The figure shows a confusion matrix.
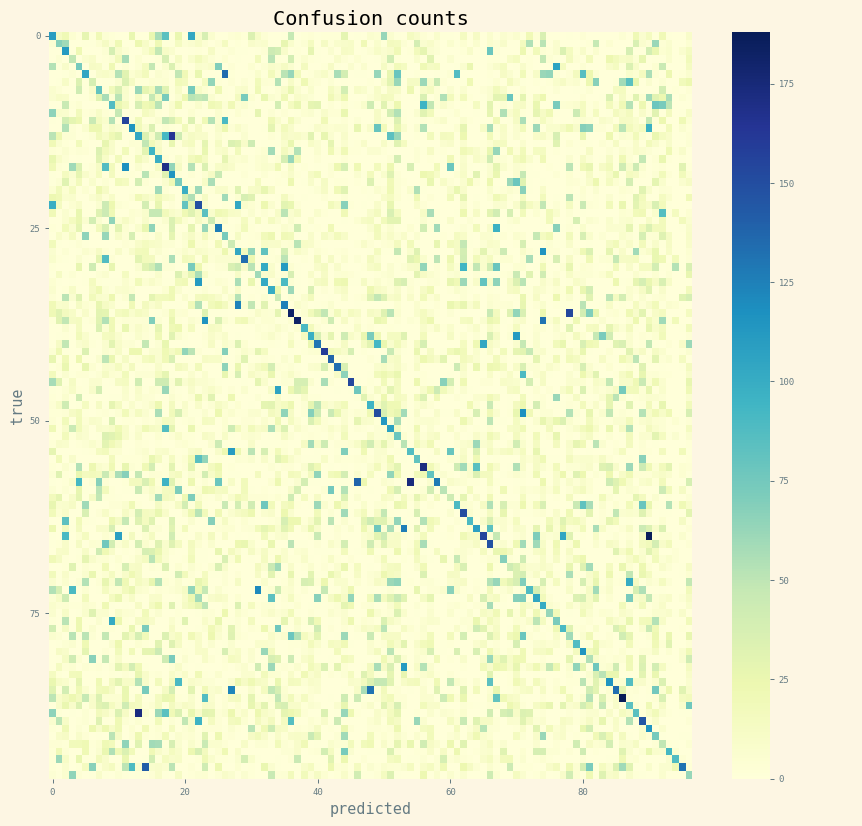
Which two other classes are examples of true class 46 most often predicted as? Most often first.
34, 86
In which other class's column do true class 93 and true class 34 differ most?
44
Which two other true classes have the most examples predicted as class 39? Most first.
49, 53
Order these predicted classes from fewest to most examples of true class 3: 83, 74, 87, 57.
83, 87, 57, 74
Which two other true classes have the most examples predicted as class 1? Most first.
94, 89
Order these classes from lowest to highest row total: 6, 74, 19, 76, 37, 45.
74, 19, 76, 6, 45, 37
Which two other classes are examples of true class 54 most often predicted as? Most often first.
27, 60
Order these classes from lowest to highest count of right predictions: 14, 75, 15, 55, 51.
14, 75, 55, 15, 51
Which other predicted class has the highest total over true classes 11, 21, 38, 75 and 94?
26
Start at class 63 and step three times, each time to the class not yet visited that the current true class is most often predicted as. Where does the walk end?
8
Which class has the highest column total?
66
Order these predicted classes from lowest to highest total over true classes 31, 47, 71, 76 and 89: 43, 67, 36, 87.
43, 67, 36, 87
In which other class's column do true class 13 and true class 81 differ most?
18
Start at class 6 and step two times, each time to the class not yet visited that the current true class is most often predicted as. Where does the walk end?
96
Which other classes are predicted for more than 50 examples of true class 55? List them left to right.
22, 23, 89
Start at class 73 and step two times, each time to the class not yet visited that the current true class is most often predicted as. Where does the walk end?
36
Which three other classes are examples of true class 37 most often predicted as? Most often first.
74, 23, 15
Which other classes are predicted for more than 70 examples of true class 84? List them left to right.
19, 66, 87
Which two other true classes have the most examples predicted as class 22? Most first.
32, 89
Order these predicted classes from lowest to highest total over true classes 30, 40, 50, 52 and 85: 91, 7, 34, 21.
7, 34, 21, 91
